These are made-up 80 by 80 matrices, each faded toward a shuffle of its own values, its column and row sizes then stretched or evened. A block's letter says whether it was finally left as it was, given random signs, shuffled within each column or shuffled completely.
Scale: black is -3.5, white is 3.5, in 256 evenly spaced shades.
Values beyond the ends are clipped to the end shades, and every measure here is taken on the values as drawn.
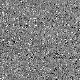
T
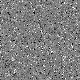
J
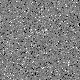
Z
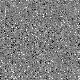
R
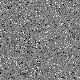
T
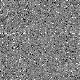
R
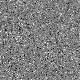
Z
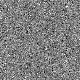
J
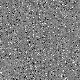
J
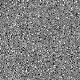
R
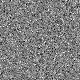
Z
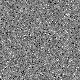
Z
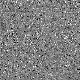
T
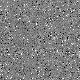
T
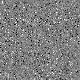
R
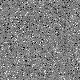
Z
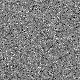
Z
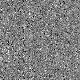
J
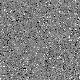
J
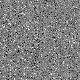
J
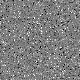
J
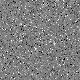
Z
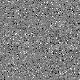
R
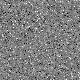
Z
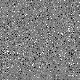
R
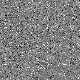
T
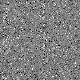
J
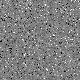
Z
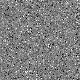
J
